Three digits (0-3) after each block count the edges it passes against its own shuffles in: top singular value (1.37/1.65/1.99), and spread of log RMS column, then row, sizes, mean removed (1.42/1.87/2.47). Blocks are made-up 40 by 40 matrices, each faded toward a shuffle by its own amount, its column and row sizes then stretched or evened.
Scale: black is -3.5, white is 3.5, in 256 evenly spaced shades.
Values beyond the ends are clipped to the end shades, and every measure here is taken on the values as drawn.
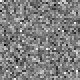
0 0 0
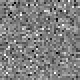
1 0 0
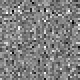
1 2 0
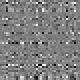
3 2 3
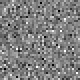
1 0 0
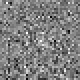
1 1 1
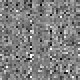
1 2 1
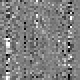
2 3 0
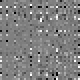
3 3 2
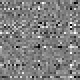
2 1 3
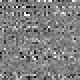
2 1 3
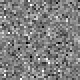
0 1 0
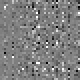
0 3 1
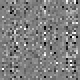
2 3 1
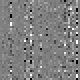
2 3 0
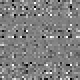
1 2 3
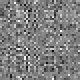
3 2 1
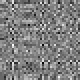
3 2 2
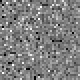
0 0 0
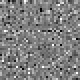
2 0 1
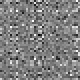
3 2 1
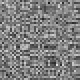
3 0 1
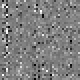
1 2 1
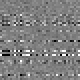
3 1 3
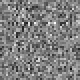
2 1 1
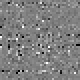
0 1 2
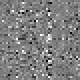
2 2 2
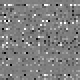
0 0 3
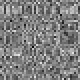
3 0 0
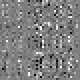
2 3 1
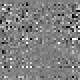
0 3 3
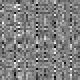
3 3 0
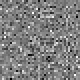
2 0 0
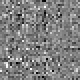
2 2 1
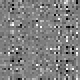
2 3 2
